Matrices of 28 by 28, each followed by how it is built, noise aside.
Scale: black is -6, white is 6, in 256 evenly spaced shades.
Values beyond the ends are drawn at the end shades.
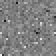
sparse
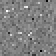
sparse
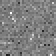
sparse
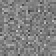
low rank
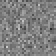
low rank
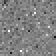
sparse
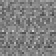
repeating columns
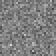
repeating columns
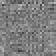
low rank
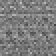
repeating columns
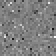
sparse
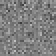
low rank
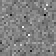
sparse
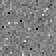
sparse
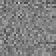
low rank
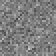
Hankel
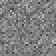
repeating columns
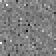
sparse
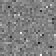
sparse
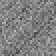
Hankel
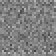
repeating columns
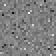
sparse
